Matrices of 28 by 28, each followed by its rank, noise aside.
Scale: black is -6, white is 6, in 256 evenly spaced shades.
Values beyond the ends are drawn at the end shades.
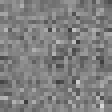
six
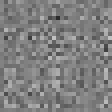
four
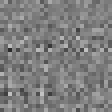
four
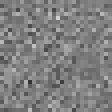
eight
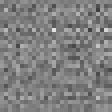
three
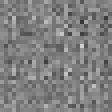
six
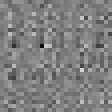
three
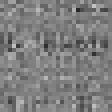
four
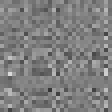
three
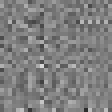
four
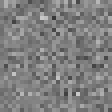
six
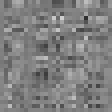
three
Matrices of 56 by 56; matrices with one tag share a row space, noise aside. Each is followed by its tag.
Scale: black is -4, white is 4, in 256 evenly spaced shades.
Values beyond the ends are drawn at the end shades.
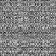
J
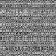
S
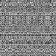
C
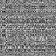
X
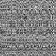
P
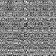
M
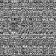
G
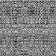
J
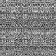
S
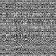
S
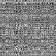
S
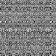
C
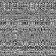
J
